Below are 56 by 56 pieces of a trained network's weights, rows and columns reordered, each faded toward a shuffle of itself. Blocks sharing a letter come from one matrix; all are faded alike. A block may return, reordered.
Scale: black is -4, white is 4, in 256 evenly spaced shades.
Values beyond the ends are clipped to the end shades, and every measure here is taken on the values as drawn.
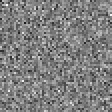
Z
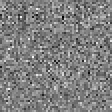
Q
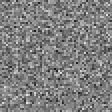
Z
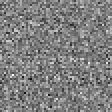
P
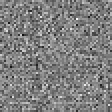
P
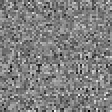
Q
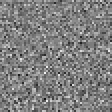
P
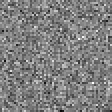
P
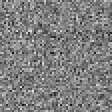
Q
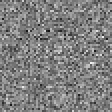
Q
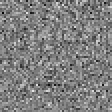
Q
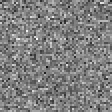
Z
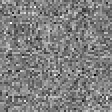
P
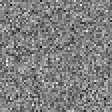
Z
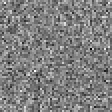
P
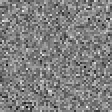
Z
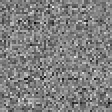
Q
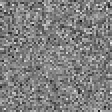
Z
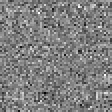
Q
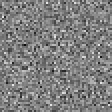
Q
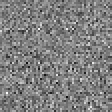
Q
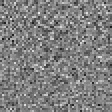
Q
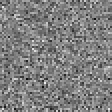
Q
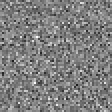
P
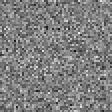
P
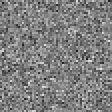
Z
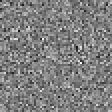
Q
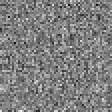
P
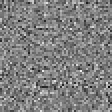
Q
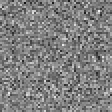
P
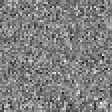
Q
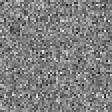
Q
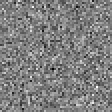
Z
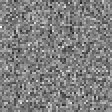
Z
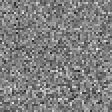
P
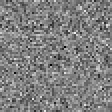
Z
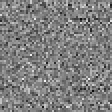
Q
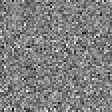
Q
